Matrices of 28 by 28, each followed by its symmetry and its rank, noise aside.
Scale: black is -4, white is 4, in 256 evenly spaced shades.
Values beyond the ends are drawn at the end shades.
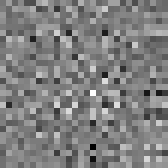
no symmetry, rank three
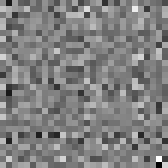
no symmetry, rank five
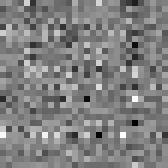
antisymmetric, rank four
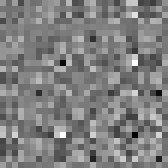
symmetric, rank three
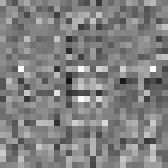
no symmetry, rank four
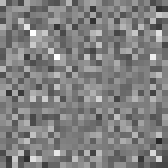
symmetric, rank five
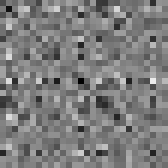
symmetric, rank three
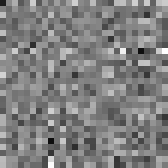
symmetric, rank three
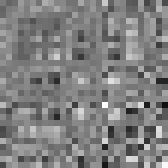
symmetric, rank three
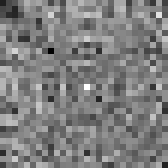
symmetric, rank four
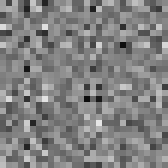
no symmetry, rank four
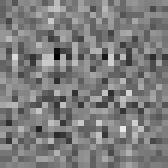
no symmetry, rank five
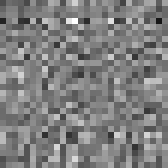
no symmetry, rank three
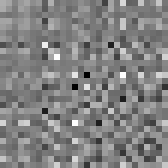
symmetric, rank four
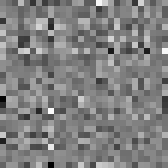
antisymmetric, rank four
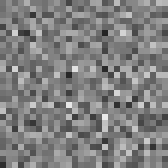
antisymmetric, rank four
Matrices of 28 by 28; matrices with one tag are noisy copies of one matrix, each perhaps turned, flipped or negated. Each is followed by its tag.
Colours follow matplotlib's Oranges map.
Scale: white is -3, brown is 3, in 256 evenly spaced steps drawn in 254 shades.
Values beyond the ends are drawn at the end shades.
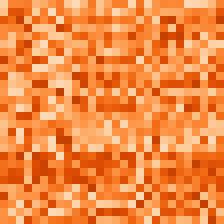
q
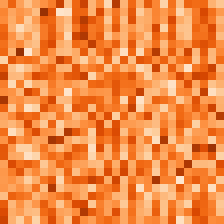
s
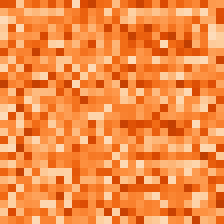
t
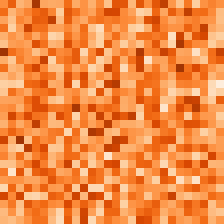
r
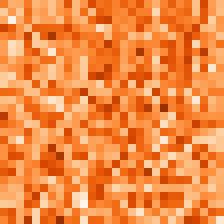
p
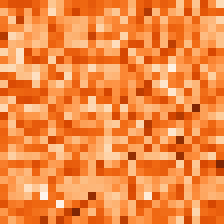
r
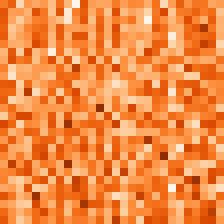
s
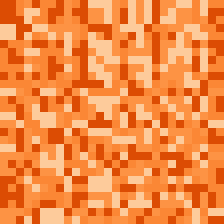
p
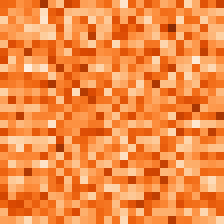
s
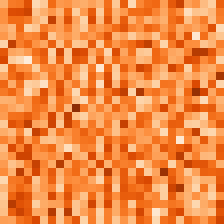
s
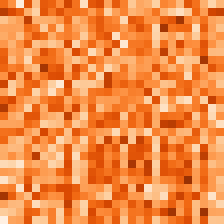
p
